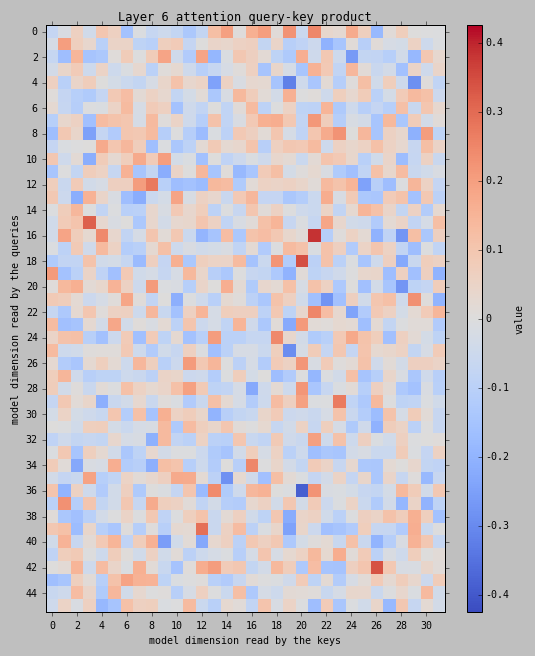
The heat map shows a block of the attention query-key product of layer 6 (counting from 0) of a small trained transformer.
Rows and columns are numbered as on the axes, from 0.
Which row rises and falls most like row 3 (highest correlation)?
16
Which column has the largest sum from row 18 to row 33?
20
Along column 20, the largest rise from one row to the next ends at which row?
37
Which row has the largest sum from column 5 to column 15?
42
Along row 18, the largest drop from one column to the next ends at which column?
21
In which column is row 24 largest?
18
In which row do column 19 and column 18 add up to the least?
4
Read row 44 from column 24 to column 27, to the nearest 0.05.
0.05 0.05 -0.05 0
